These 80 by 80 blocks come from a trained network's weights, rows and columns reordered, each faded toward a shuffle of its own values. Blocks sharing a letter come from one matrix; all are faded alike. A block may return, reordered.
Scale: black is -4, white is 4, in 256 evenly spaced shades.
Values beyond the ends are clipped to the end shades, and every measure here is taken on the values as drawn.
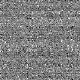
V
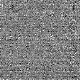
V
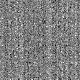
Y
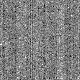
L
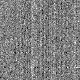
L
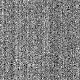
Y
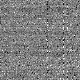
V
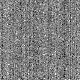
L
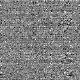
V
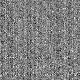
Y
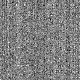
Y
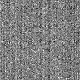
Y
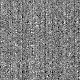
L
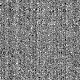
Y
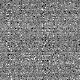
V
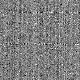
Y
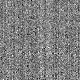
Y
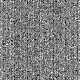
L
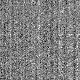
L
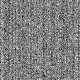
Y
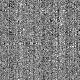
Y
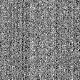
L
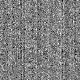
L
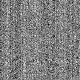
Y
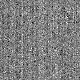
Y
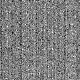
L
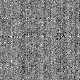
Y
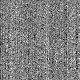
L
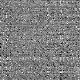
V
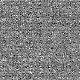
V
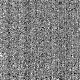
Y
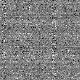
V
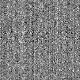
Y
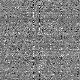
V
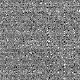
V
